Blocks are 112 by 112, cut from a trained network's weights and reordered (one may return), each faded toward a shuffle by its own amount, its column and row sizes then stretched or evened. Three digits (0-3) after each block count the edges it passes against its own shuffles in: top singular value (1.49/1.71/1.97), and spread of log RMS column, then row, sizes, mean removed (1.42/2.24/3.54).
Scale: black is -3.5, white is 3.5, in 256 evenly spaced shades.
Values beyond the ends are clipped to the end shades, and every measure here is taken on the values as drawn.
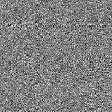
3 1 1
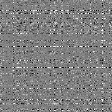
3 2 3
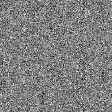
0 1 0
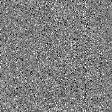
0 2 0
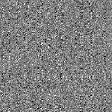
3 2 1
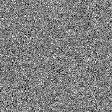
2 1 0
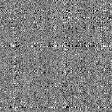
2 2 2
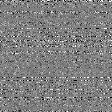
0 1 3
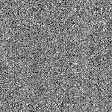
0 0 1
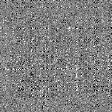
1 2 2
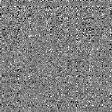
3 2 2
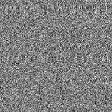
3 1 1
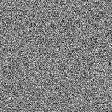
3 0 0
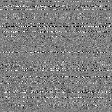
3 1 3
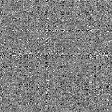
3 1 2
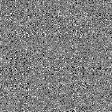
0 2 2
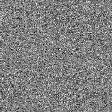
1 0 1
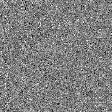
1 1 0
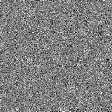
1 1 1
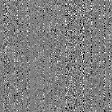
2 3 1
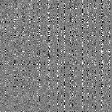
3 3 2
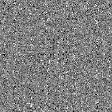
0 2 1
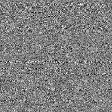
2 0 2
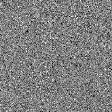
1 1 0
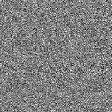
3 1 1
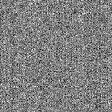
2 0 1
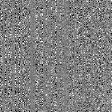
2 3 1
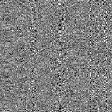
3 2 1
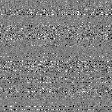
0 1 3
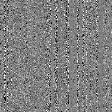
1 3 0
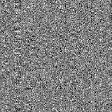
2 2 1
